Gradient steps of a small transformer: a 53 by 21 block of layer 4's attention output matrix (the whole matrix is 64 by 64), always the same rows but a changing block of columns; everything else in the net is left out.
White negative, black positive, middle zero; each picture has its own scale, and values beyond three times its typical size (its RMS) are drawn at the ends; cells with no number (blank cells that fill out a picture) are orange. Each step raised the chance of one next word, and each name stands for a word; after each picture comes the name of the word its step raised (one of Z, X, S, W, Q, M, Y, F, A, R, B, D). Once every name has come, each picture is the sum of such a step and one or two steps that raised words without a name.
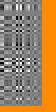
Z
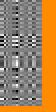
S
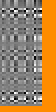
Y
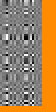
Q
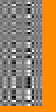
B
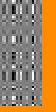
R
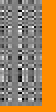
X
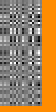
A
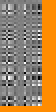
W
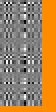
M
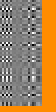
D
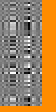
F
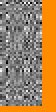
M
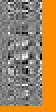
F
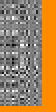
S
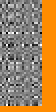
D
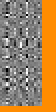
W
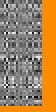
B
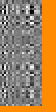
R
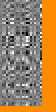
S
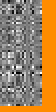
R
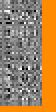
X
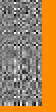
D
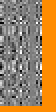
M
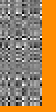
W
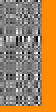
R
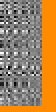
A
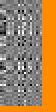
F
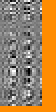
B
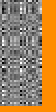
Z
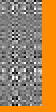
W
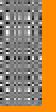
X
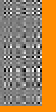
W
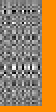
Q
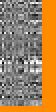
M
